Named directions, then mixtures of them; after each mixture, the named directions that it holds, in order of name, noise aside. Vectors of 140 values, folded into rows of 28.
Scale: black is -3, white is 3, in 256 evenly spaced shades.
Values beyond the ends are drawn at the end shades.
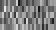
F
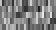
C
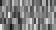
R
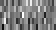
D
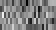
C, F, R.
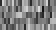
C.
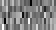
C, D.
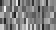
F, R.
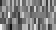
R.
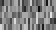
C, F, R.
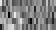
R.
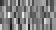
D, F, R.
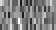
D, R.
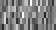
D.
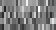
C, D, F.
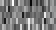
C, D, F.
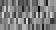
C, F.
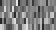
F, R.
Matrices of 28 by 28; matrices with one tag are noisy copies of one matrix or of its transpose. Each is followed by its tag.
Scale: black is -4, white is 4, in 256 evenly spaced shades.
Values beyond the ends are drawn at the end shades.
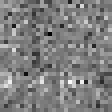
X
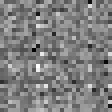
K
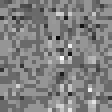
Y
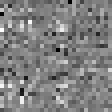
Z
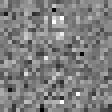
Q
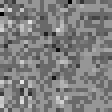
Z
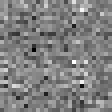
X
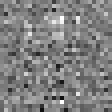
Q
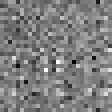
Y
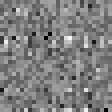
K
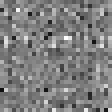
K
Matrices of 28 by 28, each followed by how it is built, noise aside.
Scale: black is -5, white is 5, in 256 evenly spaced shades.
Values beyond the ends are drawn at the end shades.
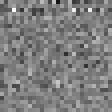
uneven rows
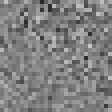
upper triangular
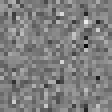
uneven columns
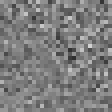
upper triangular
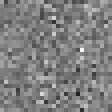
uneven columns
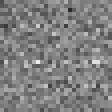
uneven rows
